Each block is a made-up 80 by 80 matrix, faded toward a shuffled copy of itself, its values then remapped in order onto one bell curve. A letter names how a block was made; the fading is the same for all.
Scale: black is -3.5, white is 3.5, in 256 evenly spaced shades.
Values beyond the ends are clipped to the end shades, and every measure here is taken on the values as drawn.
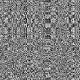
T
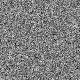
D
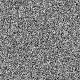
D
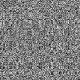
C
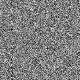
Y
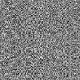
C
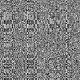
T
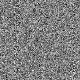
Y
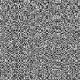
C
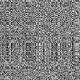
T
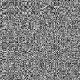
C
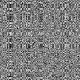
T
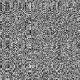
C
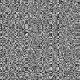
T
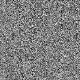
Y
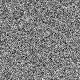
D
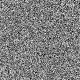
D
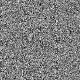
Y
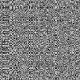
T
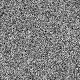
D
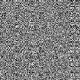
C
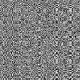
T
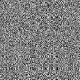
C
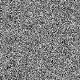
Y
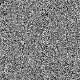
Y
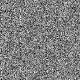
Y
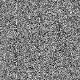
Y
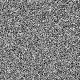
D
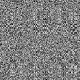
C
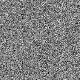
Y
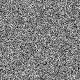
D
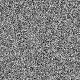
D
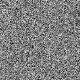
Y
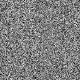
Y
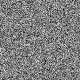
D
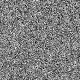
D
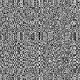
T
